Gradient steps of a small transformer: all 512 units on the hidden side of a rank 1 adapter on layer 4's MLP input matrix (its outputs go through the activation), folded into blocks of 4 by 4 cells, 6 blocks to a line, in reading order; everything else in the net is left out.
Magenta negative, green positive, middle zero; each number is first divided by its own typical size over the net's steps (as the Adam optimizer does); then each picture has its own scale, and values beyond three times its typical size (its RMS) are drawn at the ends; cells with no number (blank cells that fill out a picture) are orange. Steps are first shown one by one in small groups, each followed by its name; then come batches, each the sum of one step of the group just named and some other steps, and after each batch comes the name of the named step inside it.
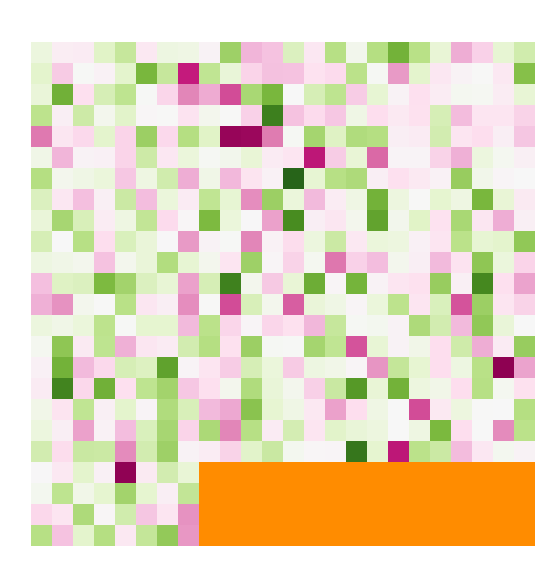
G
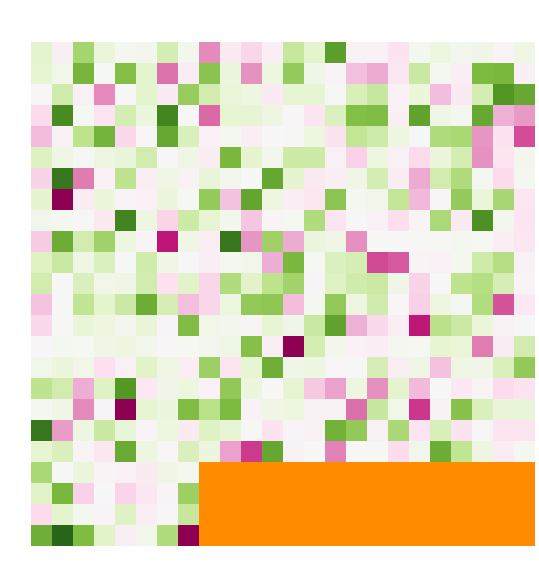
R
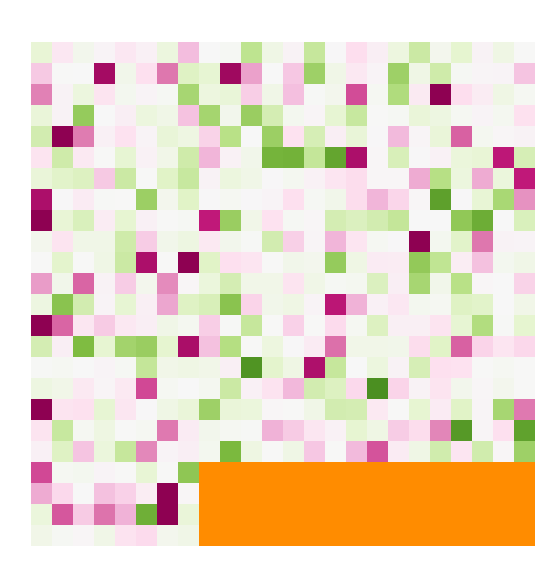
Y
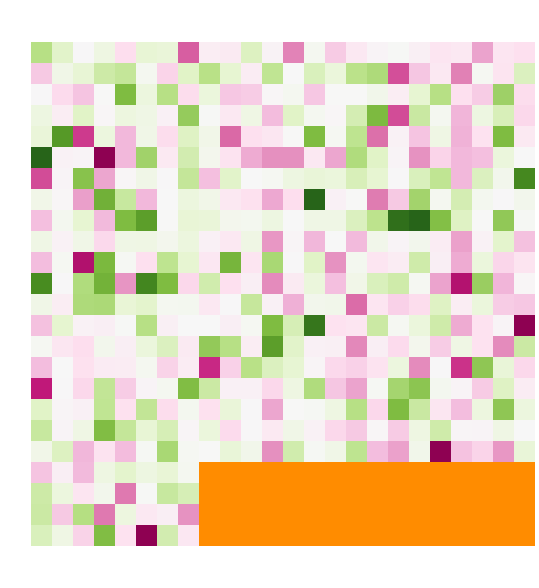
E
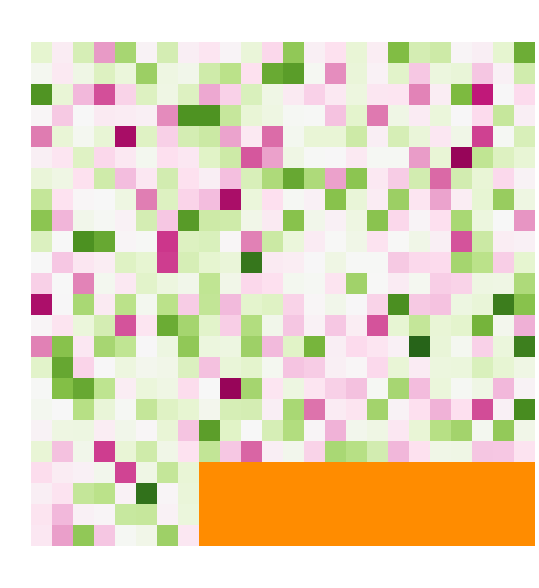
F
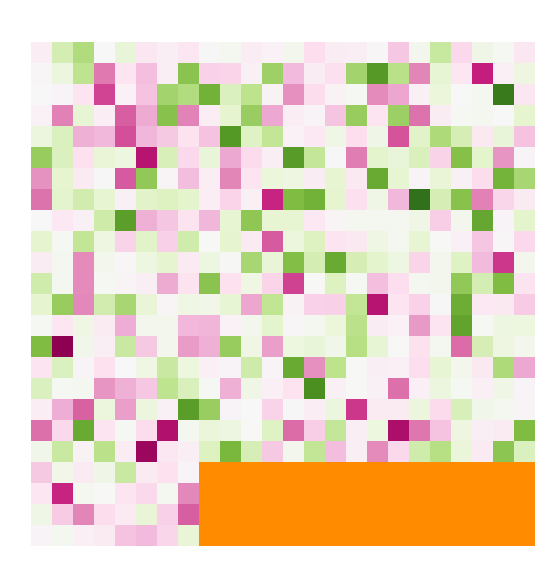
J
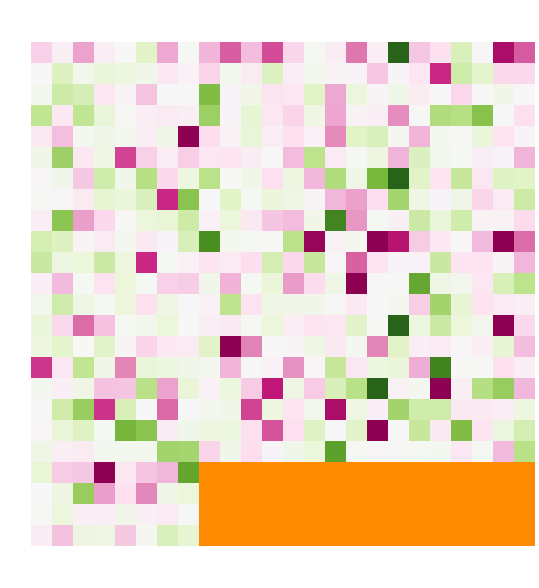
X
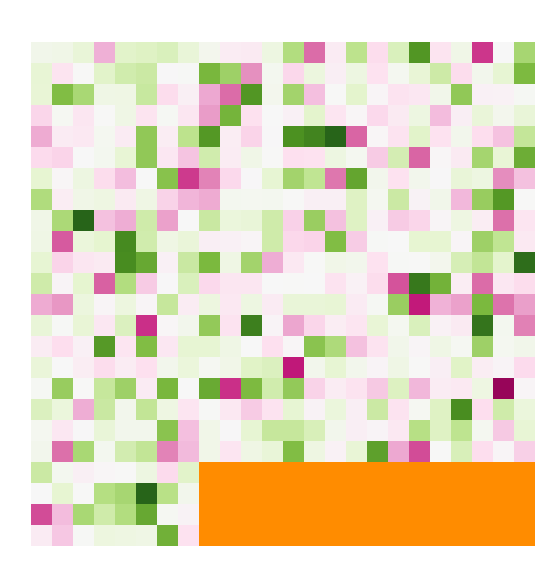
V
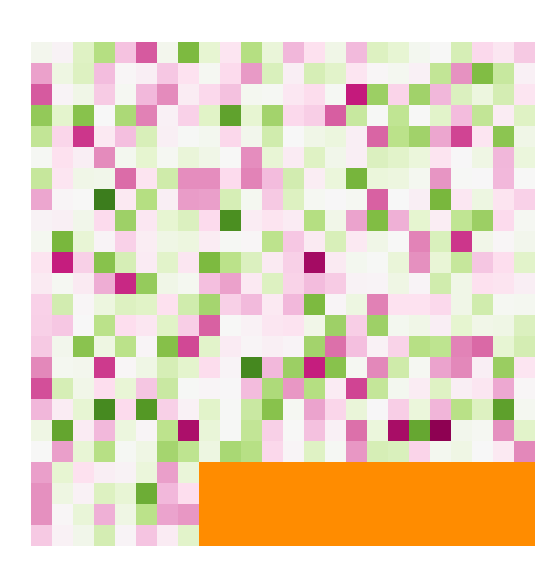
Y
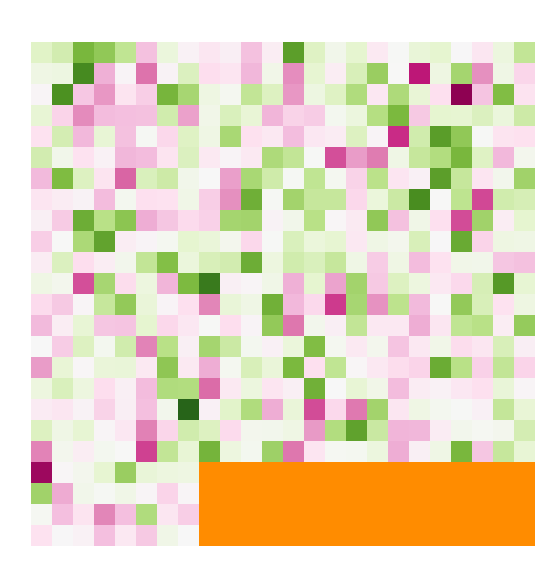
J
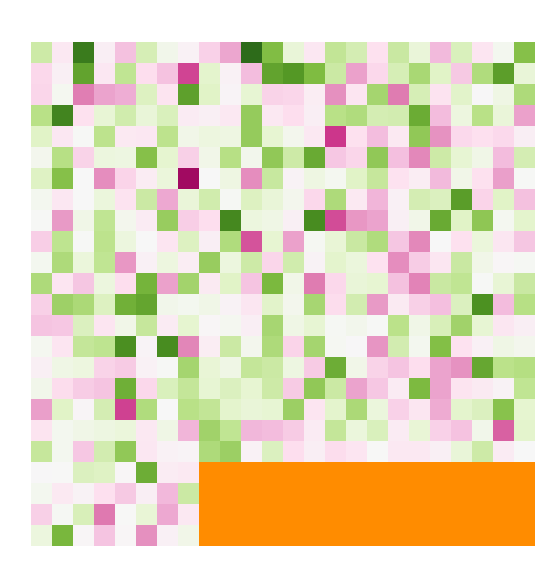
R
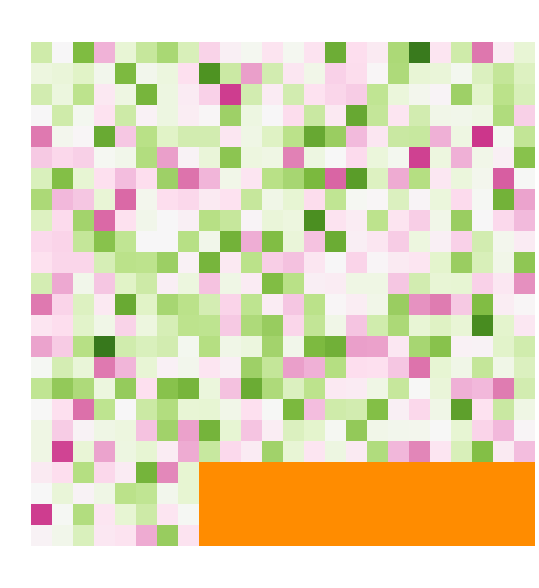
V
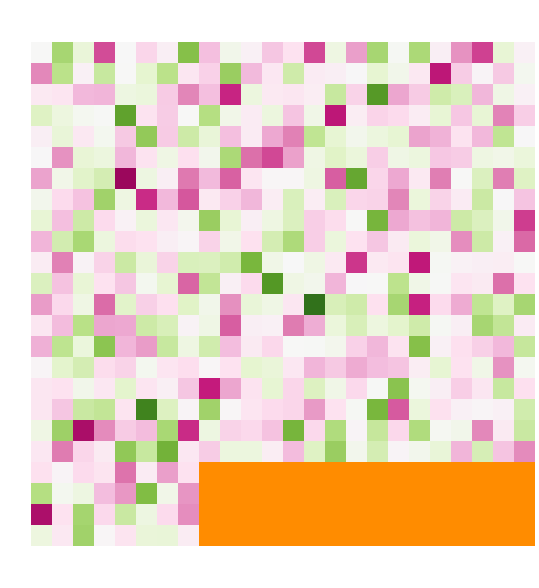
F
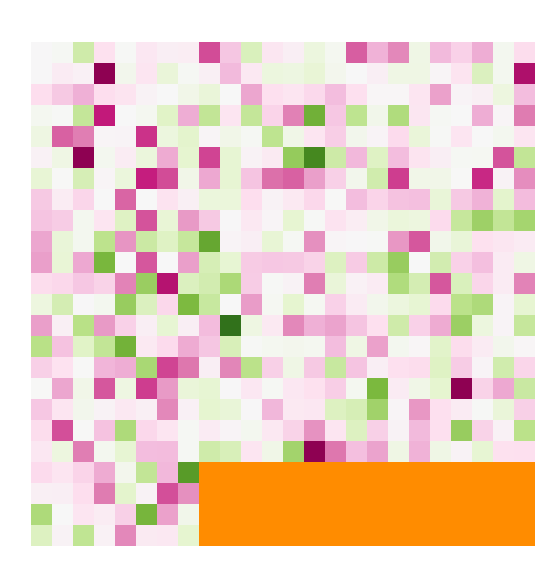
Y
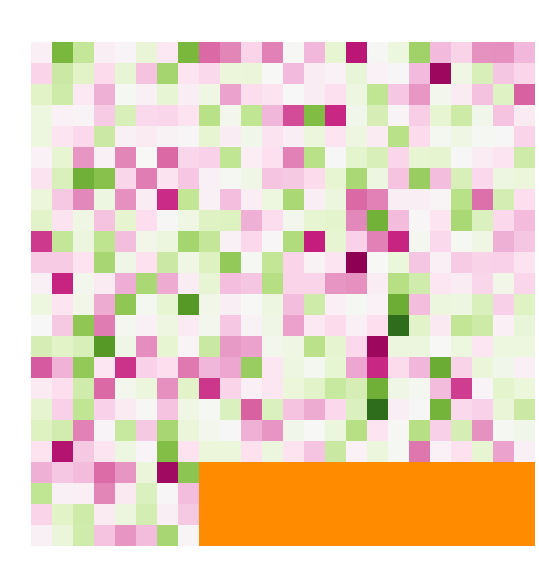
X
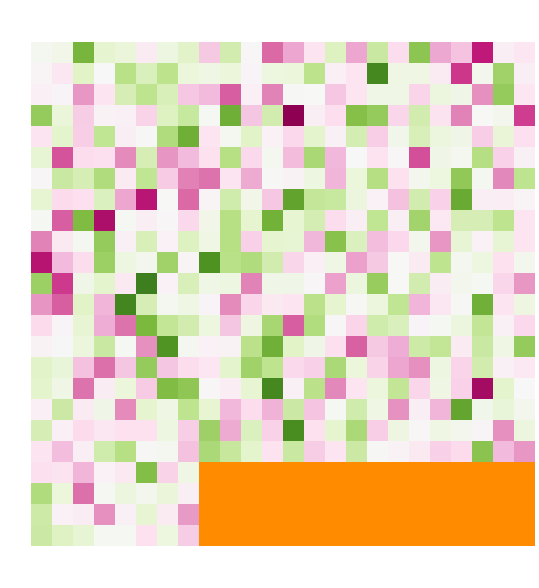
E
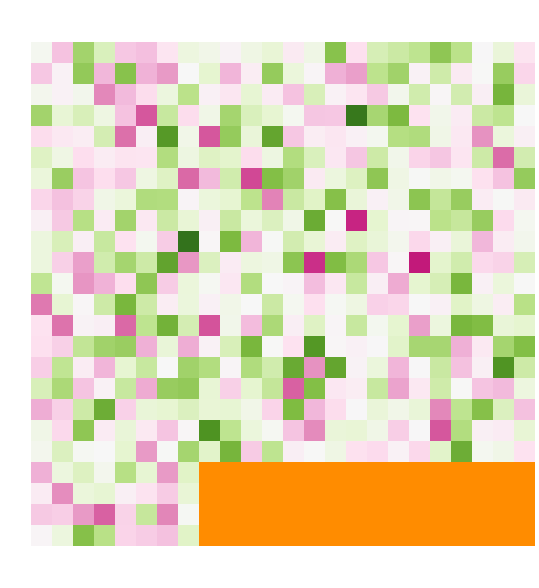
J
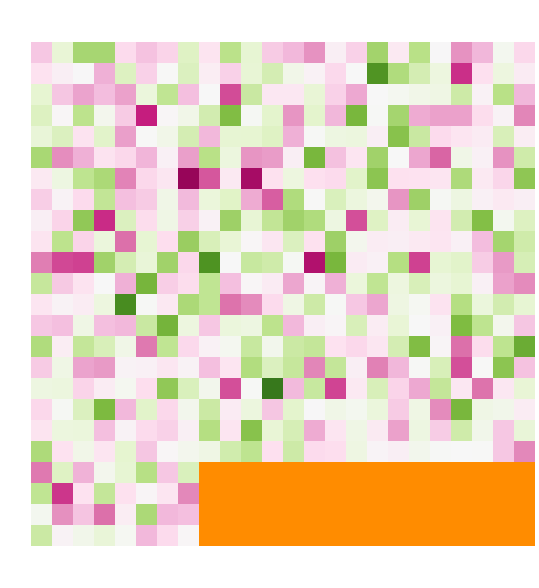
J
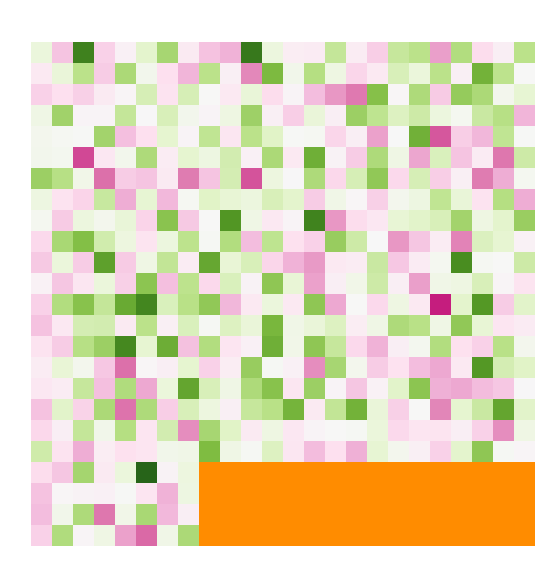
Y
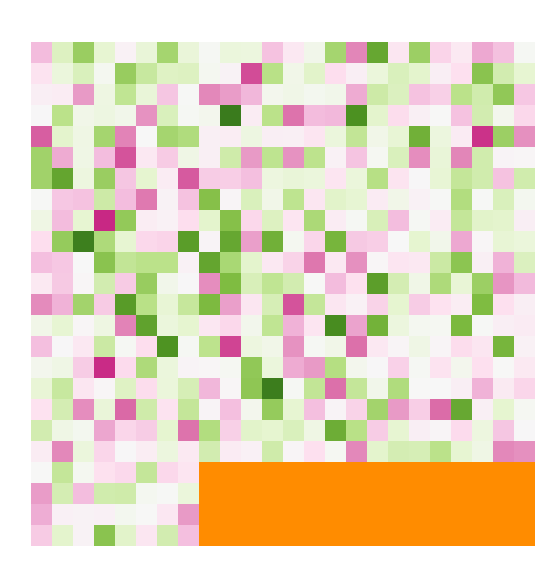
R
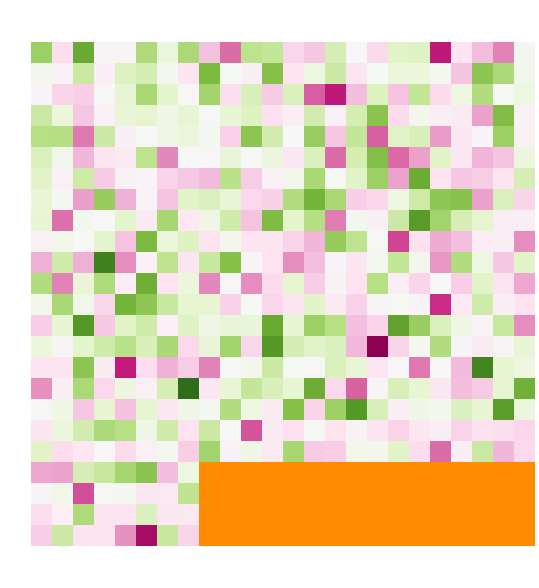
E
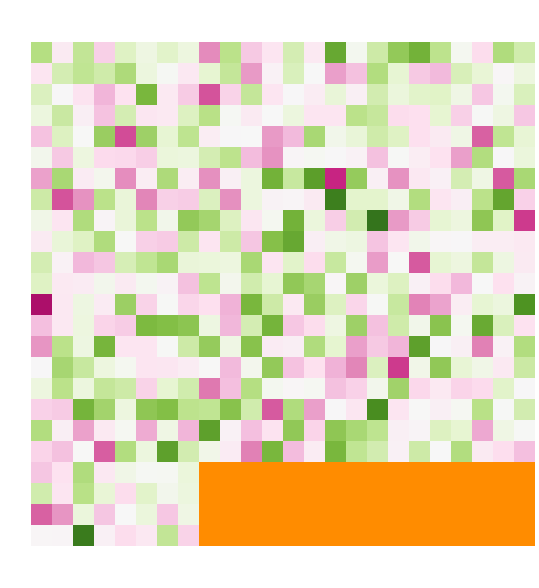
F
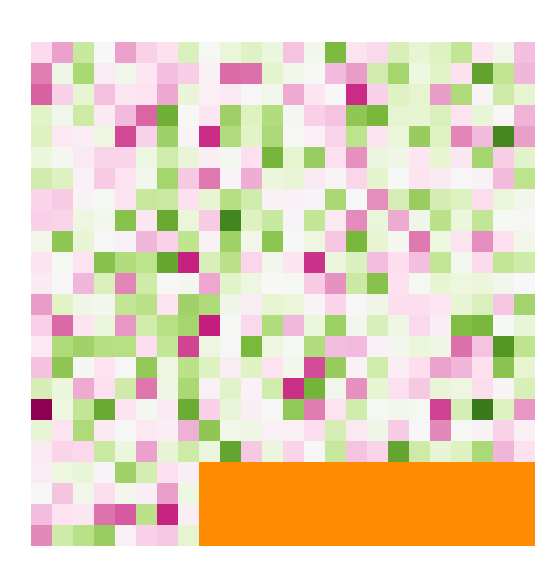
Y
